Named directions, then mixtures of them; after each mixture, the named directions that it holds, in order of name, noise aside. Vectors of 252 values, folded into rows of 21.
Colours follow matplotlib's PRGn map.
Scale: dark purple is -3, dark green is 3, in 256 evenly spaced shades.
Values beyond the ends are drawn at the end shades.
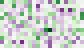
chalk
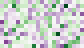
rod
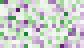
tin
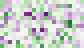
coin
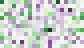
chalk.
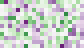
tin.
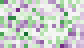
tin.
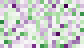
rod.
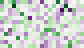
chalk, rod.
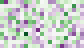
tin.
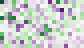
chalk, tin.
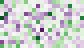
chalk, coin.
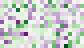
rod, tin.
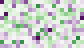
chalk, coin.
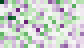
chalk, tin.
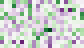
chalk.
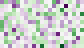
rod, tin.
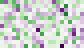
rod, tin.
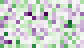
coin, rod.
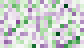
rod.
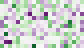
coin, rod.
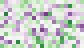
coin.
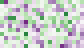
tin.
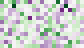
chalk, rod.
